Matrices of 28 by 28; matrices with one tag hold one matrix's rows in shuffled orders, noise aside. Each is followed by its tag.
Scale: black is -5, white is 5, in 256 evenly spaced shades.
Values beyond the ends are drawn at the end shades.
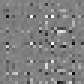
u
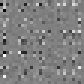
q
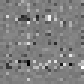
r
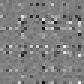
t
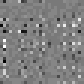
q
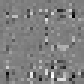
u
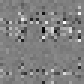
t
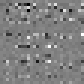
r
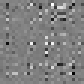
u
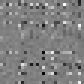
t
